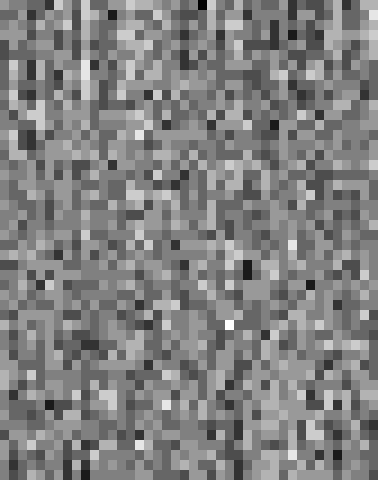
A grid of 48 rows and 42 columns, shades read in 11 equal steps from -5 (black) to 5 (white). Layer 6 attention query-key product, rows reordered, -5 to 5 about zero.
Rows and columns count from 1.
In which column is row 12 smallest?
36
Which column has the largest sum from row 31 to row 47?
31
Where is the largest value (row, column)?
33, 26
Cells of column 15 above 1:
14
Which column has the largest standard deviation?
10
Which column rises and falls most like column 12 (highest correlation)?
34
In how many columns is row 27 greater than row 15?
17
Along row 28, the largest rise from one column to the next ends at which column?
41
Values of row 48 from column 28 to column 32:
0 1 2 2 -1
